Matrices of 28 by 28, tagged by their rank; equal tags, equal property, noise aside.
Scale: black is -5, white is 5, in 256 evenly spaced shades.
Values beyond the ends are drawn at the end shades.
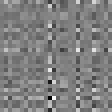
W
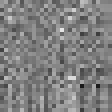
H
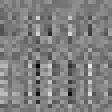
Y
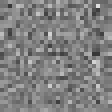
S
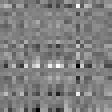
W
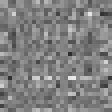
H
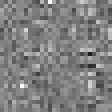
H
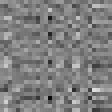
W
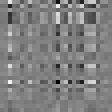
Y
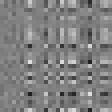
Y
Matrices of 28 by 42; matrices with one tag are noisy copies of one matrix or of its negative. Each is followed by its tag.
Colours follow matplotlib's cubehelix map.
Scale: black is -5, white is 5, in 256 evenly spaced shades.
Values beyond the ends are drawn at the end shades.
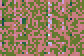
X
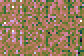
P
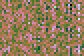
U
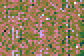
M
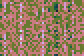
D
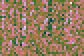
X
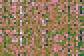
P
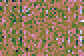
P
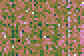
M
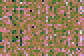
P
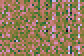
U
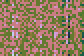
M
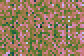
M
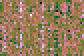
D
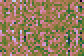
P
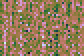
D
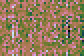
M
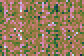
D
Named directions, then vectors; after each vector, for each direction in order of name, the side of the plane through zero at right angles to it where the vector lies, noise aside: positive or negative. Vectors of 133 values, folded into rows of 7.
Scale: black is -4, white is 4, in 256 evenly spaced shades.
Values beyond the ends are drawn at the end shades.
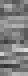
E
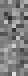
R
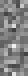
positive, positive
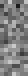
positive, positive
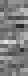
negative, positive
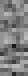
negative, negative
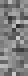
negative, positive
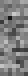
negative, positive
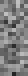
negative, negative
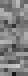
negative, negative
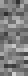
positive, positive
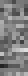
positive, negative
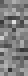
negative, positive
